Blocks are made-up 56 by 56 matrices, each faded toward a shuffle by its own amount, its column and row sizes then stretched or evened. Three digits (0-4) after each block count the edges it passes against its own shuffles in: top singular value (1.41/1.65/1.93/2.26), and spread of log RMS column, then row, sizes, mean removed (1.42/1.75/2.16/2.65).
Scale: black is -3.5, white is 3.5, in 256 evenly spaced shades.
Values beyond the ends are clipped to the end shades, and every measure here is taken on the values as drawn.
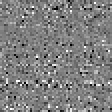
3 2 3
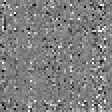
0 4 2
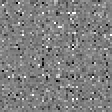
1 2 2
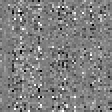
0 4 2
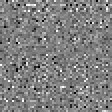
2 2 3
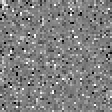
0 1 0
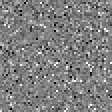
0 0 1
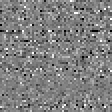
0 0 3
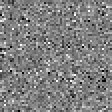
1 2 2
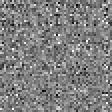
2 3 2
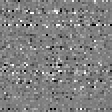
1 0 4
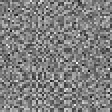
4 1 0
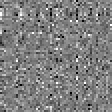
3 3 1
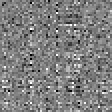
2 3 2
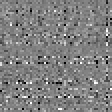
3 2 4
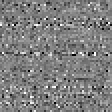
1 1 4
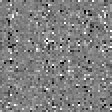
0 3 2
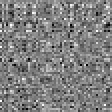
4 1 3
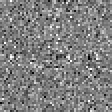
2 0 0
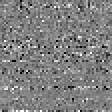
0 1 4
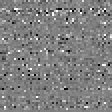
0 1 4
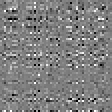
4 4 4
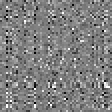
4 3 1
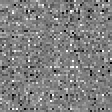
2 1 3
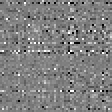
3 2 4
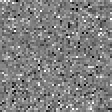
0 1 0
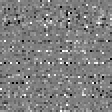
0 1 4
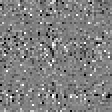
2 2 3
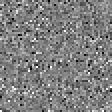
0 0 2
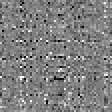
3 3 2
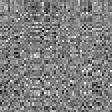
4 0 1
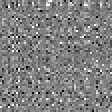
4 2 2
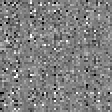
1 3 2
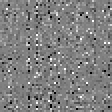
2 3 0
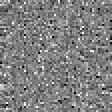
1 2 0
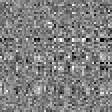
4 3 3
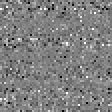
0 1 3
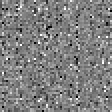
1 3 0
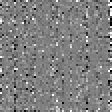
2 4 1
